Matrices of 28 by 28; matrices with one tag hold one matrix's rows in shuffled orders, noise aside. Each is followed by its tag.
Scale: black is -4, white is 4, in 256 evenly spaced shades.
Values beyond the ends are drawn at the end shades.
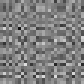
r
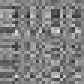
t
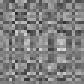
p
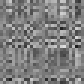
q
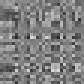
t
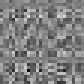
p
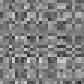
p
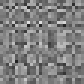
p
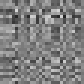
t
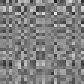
r
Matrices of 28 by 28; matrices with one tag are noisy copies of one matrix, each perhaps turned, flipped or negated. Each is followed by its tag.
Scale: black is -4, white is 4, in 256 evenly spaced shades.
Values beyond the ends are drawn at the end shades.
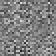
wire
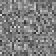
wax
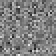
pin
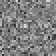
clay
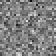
clay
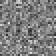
clay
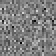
wire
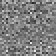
wire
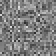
wax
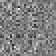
pin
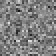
clay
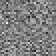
wire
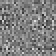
wire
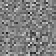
wire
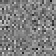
wire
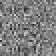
wax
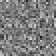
clay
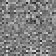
wire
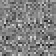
pin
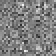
pin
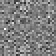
wire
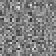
pin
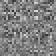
pin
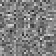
wax
